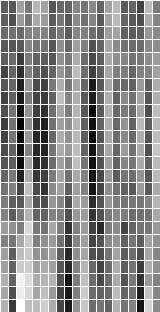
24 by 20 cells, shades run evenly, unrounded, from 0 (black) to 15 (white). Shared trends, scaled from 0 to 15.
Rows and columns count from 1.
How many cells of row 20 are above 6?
13
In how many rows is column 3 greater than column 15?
6
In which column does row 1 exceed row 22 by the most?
9
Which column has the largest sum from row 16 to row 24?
4
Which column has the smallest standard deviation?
17
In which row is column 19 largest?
24
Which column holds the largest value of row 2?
15
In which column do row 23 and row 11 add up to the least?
12
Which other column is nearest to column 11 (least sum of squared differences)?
7
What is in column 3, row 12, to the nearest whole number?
1
